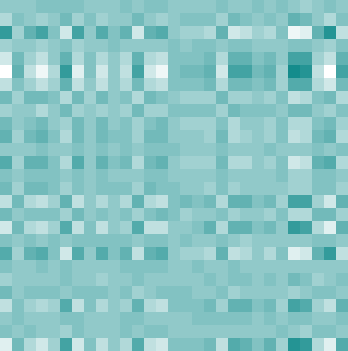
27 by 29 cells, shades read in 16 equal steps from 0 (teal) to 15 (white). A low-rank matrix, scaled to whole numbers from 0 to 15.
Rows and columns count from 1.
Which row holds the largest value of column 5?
6
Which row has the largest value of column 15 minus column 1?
3
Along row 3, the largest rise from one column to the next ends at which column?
29
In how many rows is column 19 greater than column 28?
7
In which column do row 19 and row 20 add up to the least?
28
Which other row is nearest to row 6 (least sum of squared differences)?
27
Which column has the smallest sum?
25
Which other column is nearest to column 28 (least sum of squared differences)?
1
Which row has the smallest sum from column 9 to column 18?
20
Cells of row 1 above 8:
1
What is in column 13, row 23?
8
